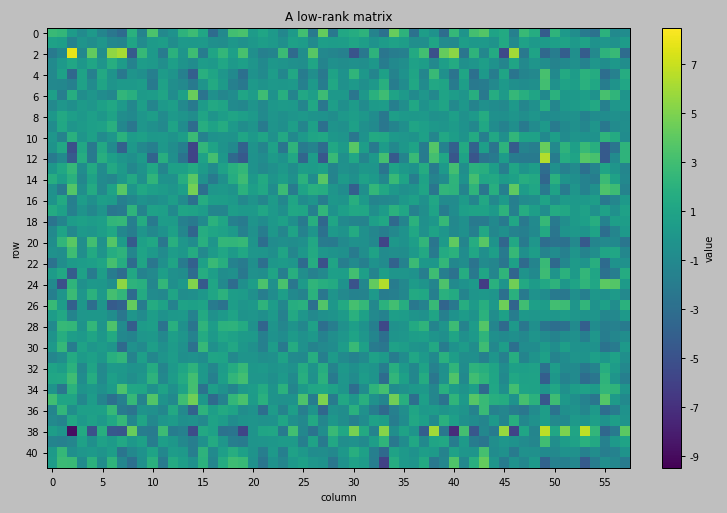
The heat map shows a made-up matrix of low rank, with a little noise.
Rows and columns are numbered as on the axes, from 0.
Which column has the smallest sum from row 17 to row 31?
27
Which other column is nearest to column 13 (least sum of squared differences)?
48
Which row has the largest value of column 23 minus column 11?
2
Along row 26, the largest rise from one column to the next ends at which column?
8
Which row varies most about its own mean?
38
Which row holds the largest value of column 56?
24
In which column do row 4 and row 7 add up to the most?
49
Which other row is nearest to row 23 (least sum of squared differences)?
4
